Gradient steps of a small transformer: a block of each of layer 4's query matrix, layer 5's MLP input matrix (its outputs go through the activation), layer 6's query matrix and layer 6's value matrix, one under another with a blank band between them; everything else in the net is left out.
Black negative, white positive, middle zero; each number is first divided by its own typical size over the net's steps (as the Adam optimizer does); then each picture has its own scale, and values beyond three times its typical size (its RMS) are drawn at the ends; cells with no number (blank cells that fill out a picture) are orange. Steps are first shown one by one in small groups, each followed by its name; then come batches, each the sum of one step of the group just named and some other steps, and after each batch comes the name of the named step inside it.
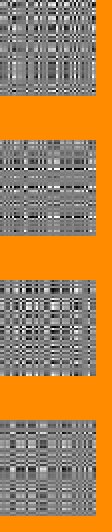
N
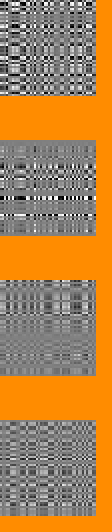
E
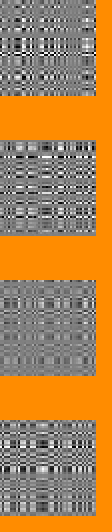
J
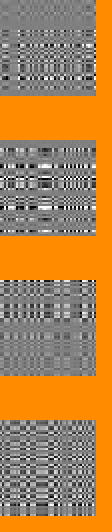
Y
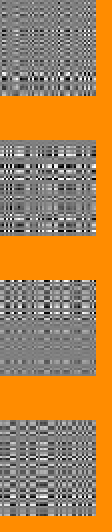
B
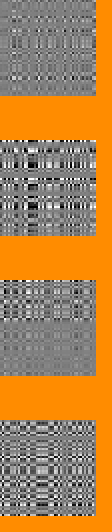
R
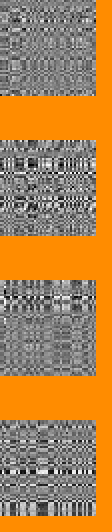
R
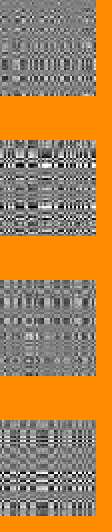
Y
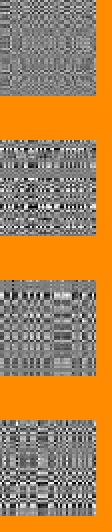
R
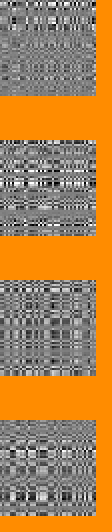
Y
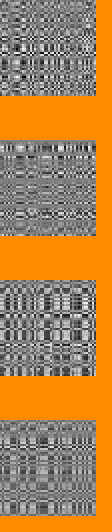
J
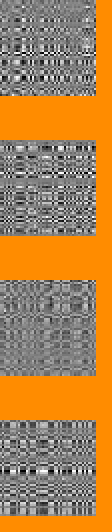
J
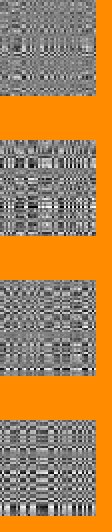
R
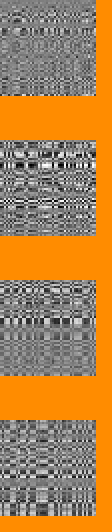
Y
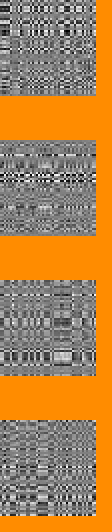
Y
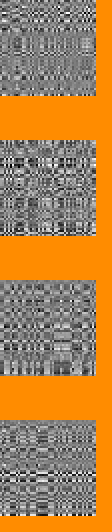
B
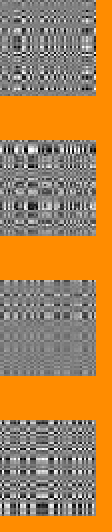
R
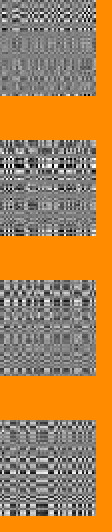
B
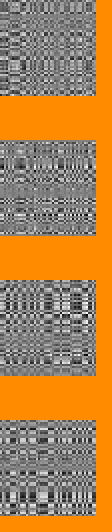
E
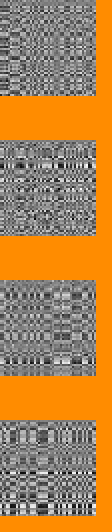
E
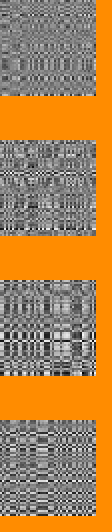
R
